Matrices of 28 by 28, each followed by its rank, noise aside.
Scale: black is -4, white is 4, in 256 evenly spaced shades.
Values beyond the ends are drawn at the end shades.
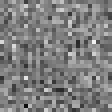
eight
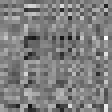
three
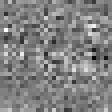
six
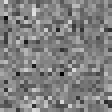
six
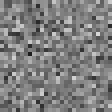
eight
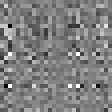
three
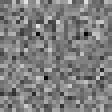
eight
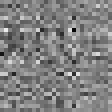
four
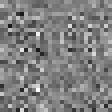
six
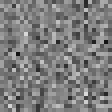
six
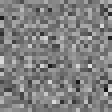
six
